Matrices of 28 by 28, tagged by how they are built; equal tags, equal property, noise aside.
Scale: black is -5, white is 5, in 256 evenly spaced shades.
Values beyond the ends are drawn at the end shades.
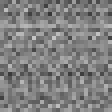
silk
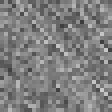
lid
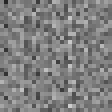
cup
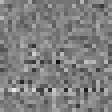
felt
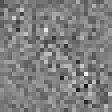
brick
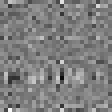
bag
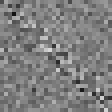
brick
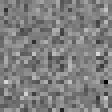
bag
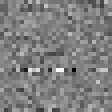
felt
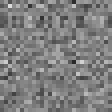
bag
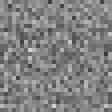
silk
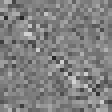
brick
